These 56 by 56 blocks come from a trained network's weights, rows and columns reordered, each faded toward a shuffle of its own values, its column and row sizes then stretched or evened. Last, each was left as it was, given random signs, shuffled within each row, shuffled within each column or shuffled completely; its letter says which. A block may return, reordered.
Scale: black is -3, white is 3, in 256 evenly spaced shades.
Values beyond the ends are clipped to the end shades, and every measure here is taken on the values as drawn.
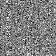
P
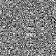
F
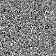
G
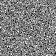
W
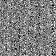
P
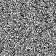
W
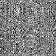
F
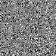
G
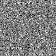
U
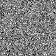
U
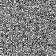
W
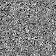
U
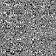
F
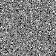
P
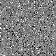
P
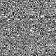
F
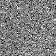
P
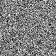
W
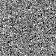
P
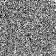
U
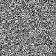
F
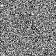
U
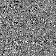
G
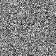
G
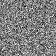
W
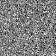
P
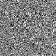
F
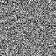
F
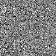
G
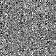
P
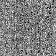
P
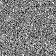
W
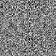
F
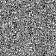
P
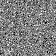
W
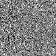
P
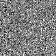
P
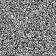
W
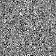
G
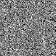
G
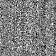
P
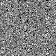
P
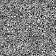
G
